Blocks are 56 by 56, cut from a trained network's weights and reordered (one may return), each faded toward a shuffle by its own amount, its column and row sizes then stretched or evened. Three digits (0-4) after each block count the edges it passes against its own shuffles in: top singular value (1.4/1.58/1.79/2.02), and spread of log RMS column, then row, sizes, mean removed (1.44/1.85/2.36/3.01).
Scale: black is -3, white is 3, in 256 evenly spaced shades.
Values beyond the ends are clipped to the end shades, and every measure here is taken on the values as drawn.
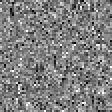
1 1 0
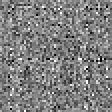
0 2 1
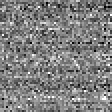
1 1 2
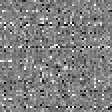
2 2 3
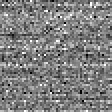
2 1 1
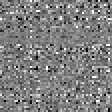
0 2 4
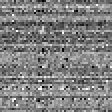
4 1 3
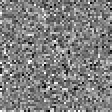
0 1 1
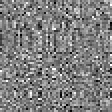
4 2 1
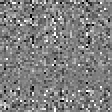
2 3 3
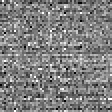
2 1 1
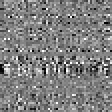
3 0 4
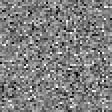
1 0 0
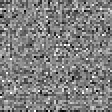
0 1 2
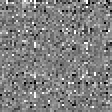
1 2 2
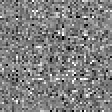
1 2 2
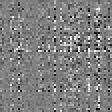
1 4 3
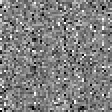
1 2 0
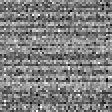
4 0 0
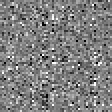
2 2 1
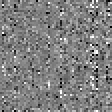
1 3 0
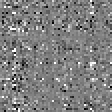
2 3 3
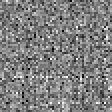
0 1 1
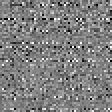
2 1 4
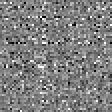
2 1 3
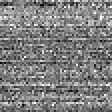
4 0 2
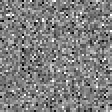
0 1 0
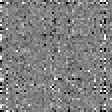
4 3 2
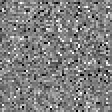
0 1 2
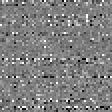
1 1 4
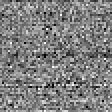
1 0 1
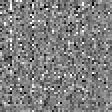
1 2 1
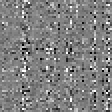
0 4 3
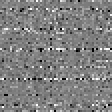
0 1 4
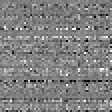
3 2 4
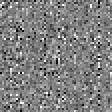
2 3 1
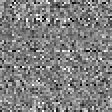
2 0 3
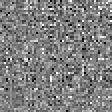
3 1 2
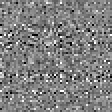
2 0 3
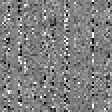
0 4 0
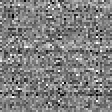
1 2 2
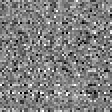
3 0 3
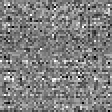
1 2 2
